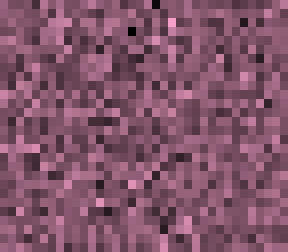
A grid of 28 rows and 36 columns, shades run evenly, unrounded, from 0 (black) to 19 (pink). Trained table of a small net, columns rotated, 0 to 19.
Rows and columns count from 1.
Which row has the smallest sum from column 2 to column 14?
14
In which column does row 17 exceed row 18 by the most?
5
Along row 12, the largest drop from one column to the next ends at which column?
34
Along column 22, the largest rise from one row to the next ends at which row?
3
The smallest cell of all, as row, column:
4, 17
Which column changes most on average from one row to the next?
13
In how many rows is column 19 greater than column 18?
17
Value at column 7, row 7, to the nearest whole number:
6
